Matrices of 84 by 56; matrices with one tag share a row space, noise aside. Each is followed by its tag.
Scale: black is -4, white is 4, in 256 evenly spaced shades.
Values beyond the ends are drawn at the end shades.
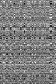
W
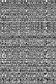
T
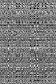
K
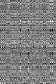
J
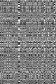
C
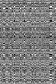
W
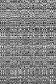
J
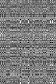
J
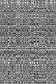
K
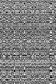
W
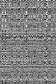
T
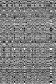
W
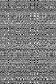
K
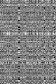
C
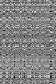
W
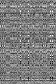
J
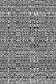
K
